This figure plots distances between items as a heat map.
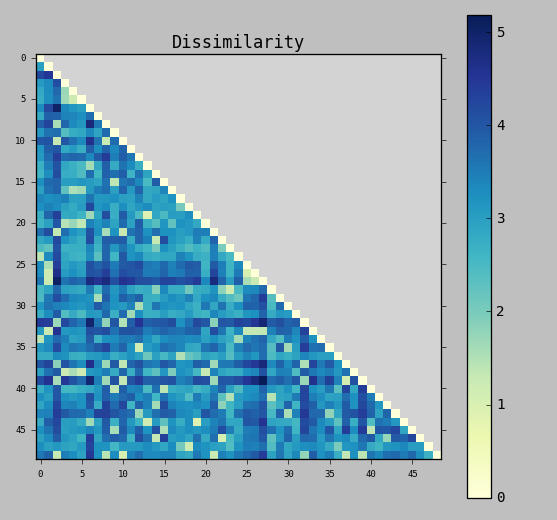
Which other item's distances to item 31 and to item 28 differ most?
41
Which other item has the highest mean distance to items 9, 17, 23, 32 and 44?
27
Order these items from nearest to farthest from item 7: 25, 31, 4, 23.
23, 31, 4, 25
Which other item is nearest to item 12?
35
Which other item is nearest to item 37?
39
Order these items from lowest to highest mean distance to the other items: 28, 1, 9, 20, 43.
28, 20, 9, 1, 43
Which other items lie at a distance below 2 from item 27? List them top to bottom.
1, 25, 26, 33
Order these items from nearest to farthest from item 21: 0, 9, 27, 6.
9, 0, 6, 27
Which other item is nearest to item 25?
26
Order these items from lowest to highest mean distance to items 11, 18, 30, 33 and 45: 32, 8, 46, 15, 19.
15, 19, 46, 8, 32
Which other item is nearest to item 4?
5
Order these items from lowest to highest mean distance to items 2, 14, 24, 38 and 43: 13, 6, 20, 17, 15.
20, 13, 17, 15, 6
